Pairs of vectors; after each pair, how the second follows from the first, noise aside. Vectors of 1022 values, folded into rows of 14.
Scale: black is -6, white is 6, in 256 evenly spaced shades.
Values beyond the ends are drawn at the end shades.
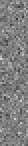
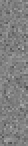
reversed, negated, shrunk.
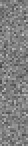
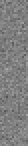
reversed, negated, shrunk.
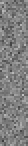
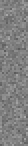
reversed, negated, shrunk.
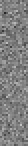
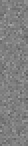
wrapped around, shrunk.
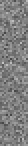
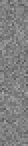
wrapped around, shrunk.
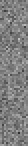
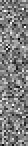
negated, scaled up.
